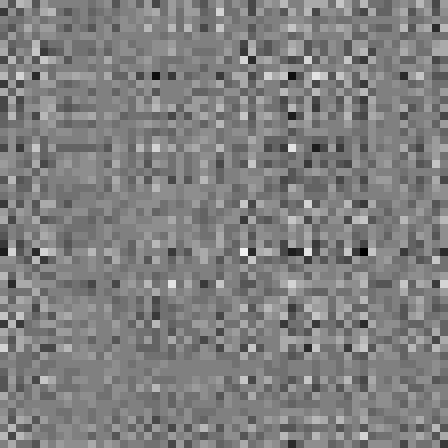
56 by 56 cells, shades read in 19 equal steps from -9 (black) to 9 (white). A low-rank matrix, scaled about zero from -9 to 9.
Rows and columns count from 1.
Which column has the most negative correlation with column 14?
5
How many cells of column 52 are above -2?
43
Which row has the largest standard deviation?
32
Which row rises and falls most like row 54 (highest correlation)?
23
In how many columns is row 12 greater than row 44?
24
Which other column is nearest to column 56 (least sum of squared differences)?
22
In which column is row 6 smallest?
31
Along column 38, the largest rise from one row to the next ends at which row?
33
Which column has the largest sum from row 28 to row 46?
53
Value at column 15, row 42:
1
